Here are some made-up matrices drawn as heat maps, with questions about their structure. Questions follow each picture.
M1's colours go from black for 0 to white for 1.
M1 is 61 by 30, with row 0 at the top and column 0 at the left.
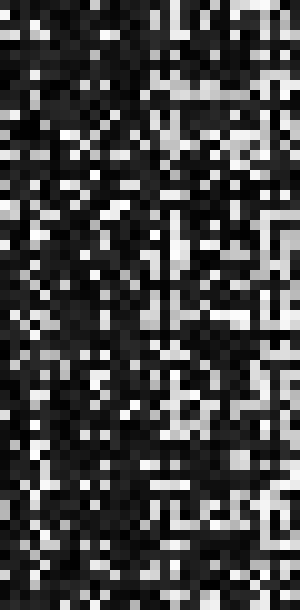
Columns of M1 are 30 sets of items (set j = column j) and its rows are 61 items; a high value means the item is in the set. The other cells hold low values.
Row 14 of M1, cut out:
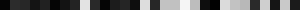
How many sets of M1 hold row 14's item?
11
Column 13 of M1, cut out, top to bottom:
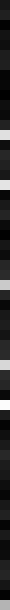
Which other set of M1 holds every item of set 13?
20
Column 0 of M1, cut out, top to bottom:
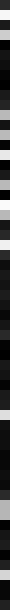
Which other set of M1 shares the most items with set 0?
23
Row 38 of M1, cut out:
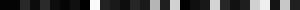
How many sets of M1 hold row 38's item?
7
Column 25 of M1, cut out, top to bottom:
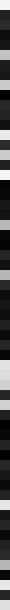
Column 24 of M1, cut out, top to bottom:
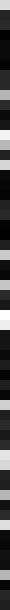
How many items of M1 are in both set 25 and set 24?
3
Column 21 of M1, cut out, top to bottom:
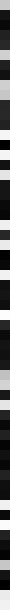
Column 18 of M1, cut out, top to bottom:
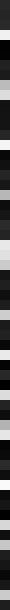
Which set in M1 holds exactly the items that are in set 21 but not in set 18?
9
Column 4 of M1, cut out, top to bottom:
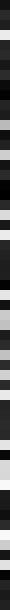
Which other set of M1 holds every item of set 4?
29
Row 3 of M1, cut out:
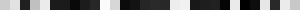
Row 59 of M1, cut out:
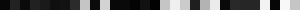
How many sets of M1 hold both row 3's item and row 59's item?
6
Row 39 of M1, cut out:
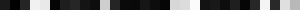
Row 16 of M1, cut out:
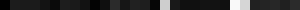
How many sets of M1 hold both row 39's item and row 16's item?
0
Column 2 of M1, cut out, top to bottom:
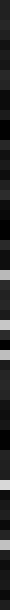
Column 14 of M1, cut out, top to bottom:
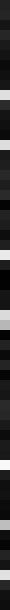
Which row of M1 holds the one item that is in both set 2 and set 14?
32
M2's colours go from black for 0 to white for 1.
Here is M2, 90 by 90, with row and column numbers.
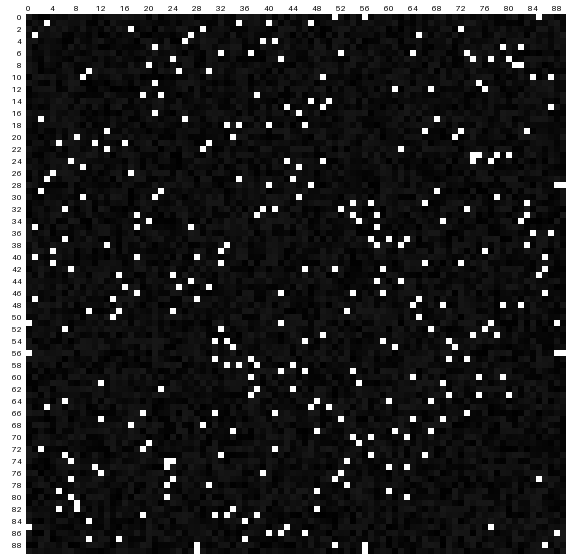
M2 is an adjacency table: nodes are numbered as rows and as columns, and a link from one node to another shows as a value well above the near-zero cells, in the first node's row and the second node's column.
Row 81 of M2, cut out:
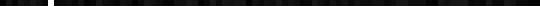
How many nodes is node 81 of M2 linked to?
1
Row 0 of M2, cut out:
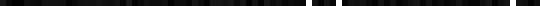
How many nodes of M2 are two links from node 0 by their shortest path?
5
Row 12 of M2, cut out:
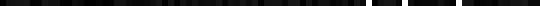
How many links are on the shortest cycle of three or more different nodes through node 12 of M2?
4
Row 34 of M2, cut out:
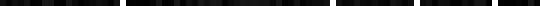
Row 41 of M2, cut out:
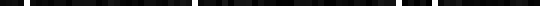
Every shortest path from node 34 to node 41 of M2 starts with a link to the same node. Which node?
node 69
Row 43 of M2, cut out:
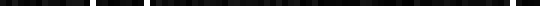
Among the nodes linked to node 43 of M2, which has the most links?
node 24
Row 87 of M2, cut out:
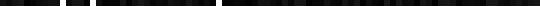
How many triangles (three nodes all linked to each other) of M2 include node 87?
0
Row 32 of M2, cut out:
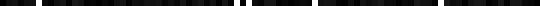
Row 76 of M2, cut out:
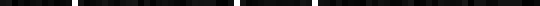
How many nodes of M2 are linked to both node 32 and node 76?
2
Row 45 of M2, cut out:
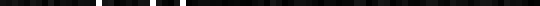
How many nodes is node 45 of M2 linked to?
3
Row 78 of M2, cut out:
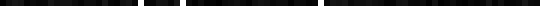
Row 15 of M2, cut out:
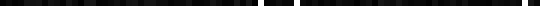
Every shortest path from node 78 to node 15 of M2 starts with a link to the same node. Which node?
node 53
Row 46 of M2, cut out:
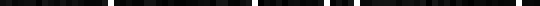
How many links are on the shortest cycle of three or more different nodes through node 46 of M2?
3
